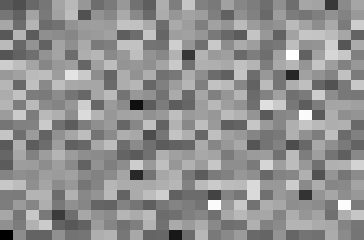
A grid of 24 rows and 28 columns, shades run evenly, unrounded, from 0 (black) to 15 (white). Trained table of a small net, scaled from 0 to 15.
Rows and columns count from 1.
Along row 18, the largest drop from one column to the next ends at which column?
11
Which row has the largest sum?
19
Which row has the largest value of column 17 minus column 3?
21
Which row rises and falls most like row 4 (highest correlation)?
13
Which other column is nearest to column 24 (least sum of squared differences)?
15
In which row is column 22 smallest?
4
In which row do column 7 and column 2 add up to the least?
2
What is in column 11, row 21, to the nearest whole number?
7
